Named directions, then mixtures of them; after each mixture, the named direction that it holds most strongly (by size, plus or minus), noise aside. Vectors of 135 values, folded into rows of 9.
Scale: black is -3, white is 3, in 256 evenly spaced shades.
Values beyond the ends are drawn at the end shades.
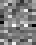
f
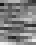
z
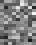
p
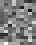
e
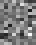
e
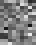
p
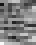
z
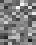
p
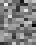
f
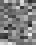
p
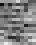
z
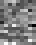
f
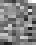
e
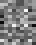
f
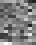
e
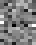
f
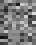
p
